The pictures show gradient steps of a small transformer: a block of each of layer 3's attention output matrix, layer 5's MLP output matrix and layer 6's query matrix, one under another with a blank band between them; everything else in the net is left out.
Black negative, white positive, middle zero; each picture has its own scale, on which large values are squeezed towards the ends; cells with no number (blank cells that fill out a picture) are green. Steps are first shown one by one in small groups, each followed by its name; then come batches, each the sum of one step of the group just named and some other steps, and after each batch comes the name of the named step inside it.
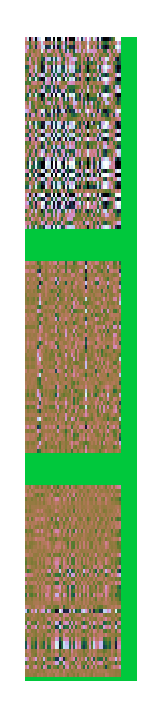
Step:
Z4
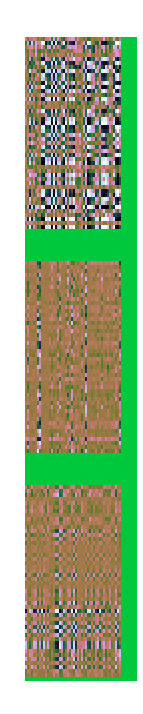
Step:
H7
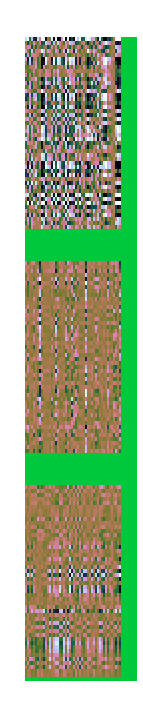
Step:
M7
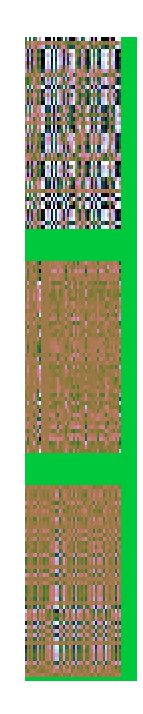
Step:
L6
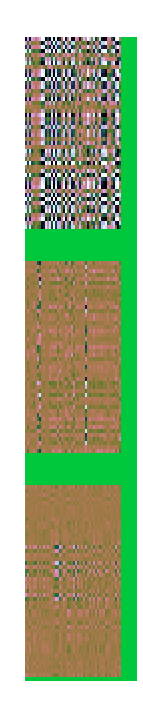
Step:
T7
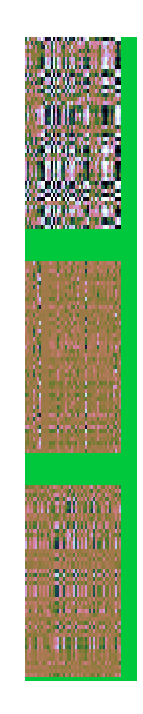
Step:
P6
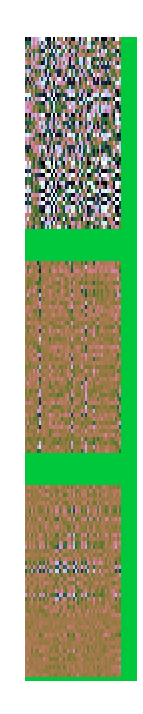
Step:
T7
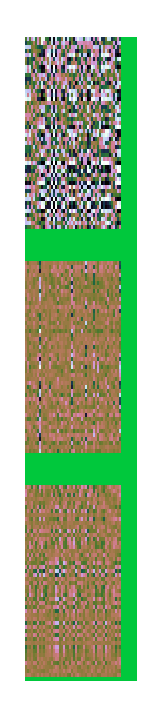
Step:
L6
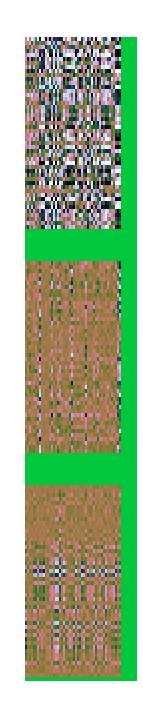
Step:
L6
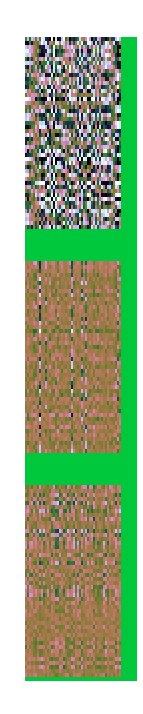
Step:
P6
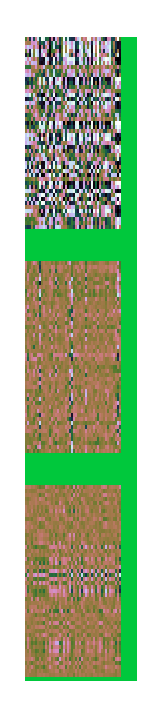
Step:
M7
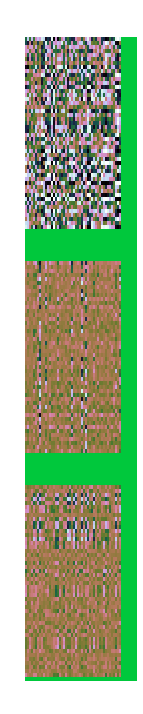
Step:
P6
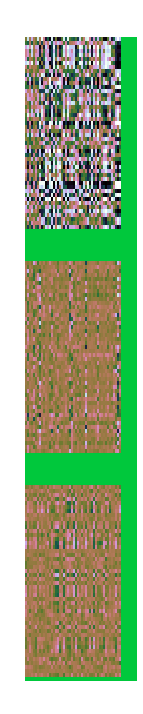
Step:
P6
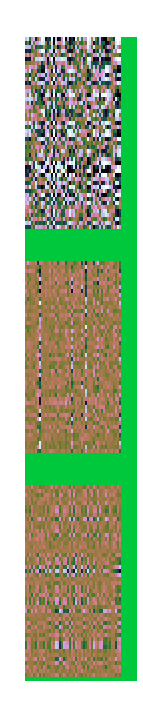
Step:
Z4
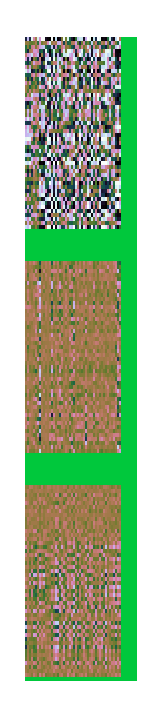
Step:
L6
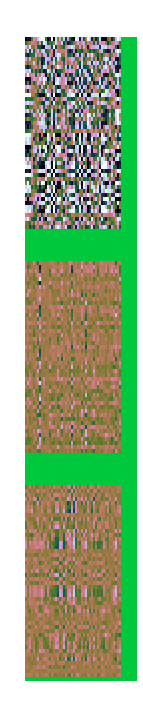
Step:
P6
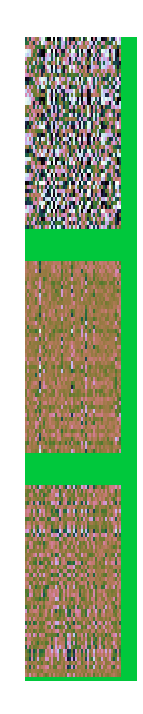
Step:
L6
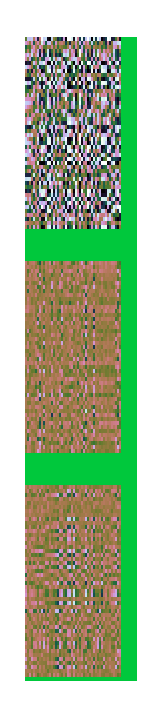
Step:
H7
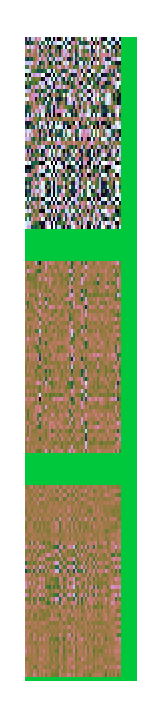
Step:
T7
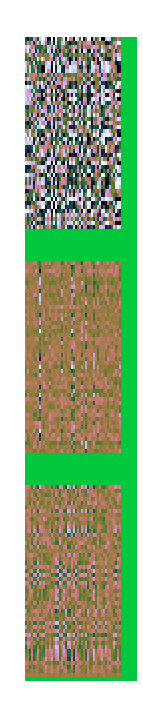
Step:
L6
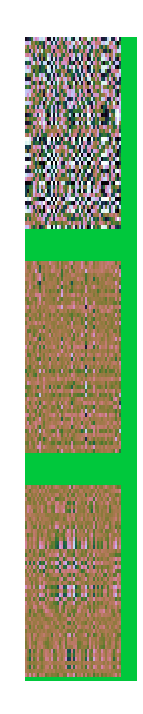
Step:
P6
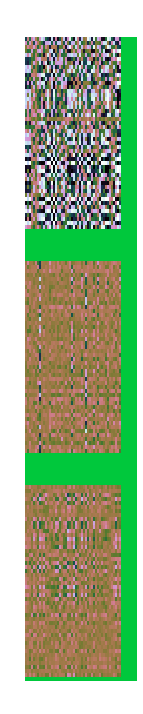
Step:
T7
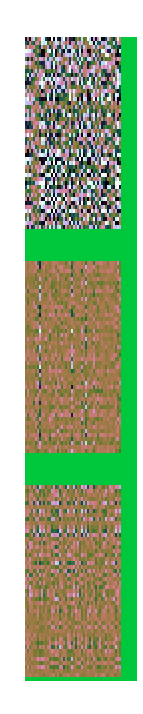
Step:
T7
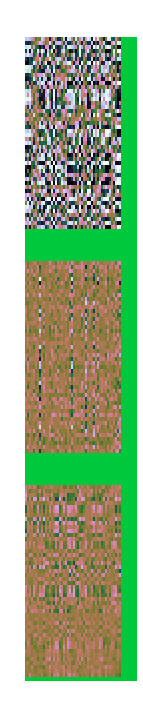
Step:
M7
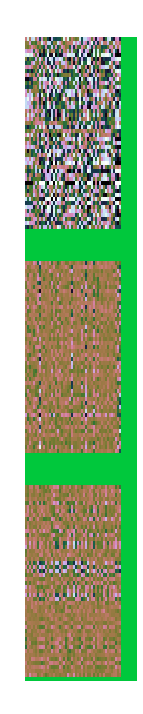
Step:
P6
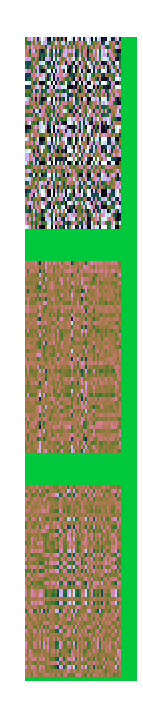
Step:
H7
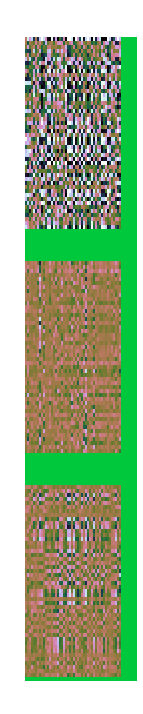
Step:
M7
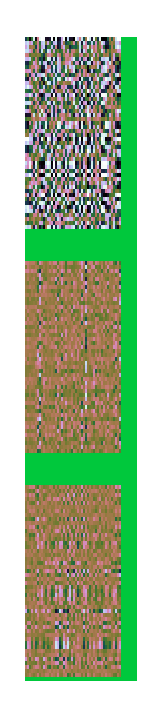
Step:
Z4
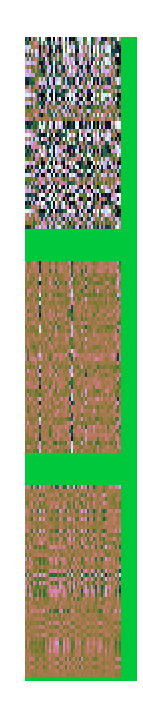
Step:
M7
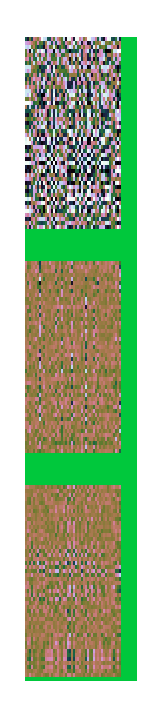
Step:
M7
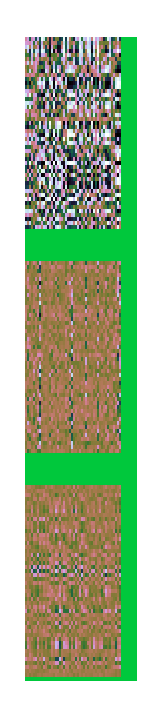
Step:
Z4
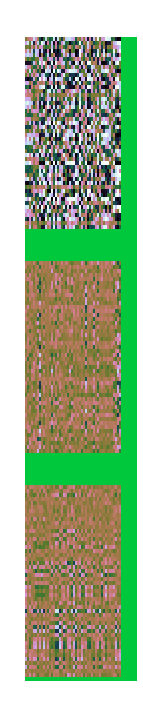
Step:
H7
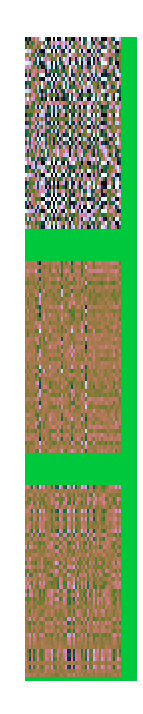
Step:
T7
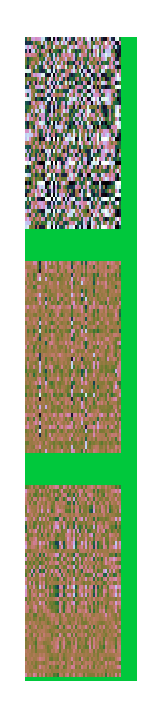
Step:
P6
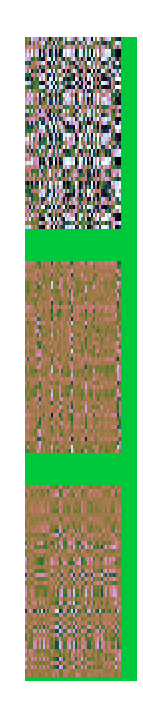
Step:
H7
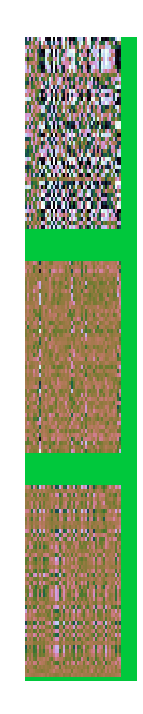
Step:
L6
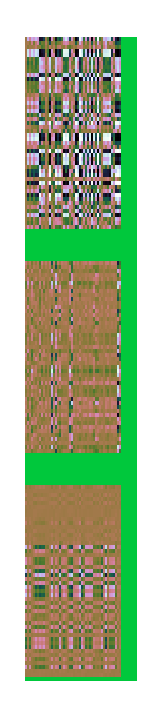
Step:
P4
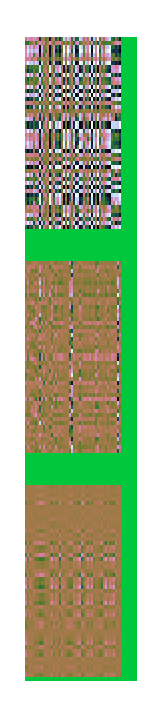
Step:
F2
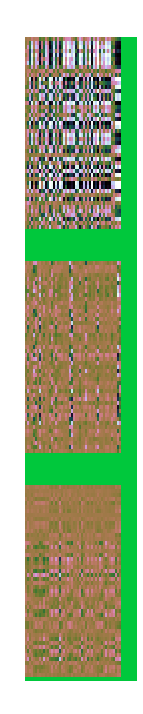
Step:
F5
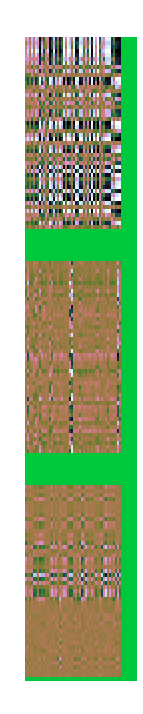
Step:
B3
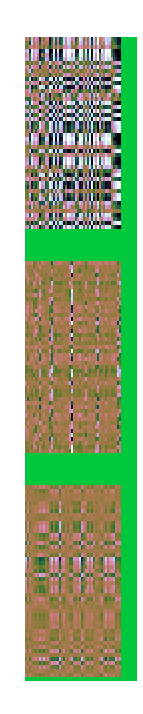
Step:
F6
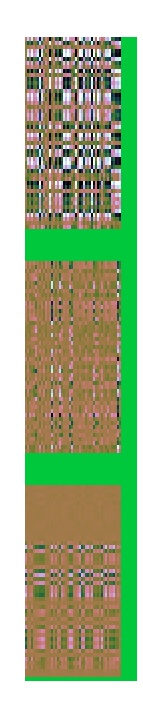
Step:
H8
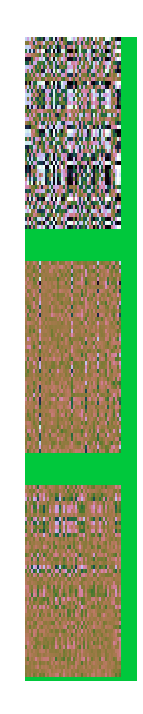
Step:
F2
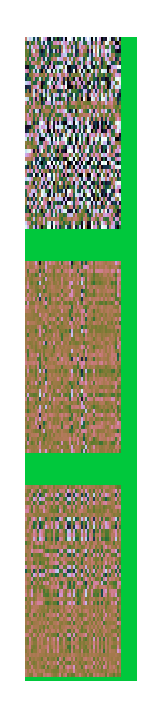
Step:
B3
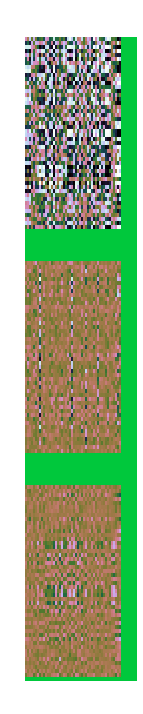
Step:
F5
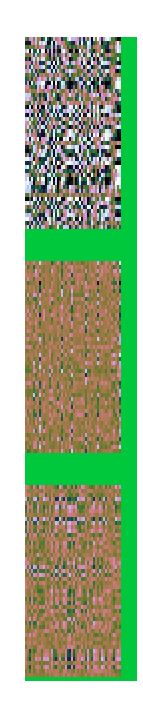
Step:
F6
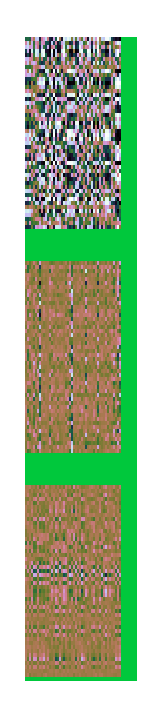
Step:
B3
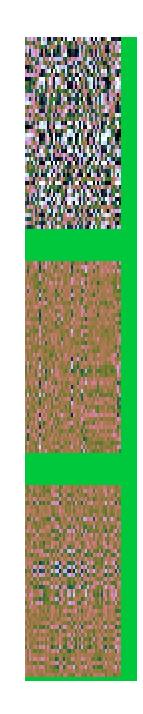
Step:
P4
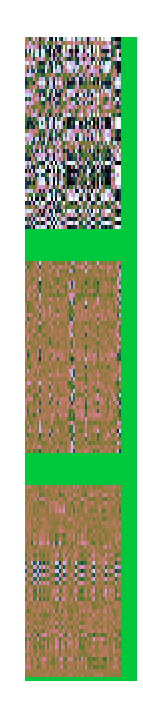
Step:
B3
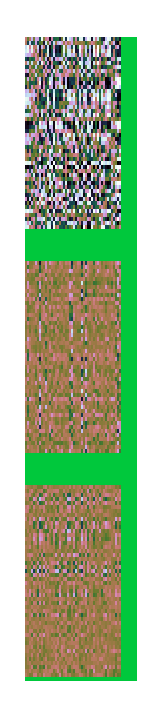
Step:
B3
